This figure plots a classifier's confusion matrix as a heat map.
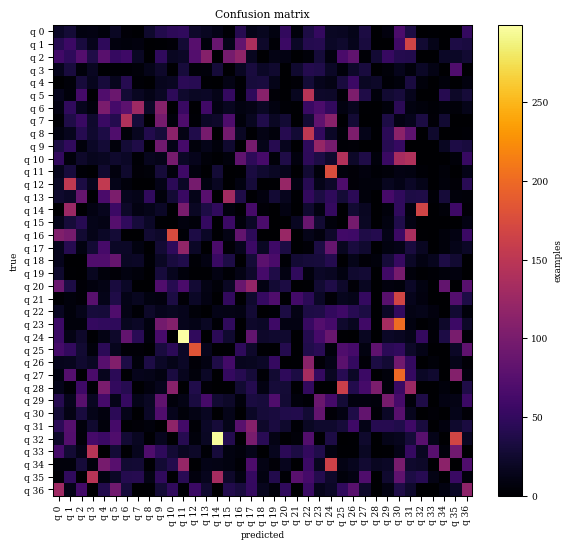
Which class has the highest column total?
q 30
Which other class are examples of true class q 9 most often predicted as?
q 23
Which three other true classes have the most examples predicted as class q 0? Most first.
q 36, q 16, q 20
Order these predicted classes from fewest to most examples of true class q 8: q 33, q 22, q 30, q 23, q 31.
q 33, q 23, q 31, q 30, q 22
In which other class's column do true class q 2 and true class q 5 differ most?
q 22
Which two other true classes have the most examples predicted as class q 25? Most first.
q 28, q 10
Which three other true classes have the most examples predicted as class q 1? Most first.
q 12, q 14, q 16
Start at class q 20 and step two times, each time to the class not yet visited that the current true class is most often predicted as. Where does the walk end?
q 11
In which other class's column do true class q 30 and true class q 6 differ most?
q 7
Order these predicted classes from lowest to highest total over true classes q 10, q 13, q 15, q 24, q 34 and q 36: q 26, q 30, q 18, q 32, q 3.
q 3, q 32, q 18, q 26, q 30
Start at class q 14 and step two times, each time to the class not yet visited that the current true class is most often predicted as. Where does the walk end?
q 35
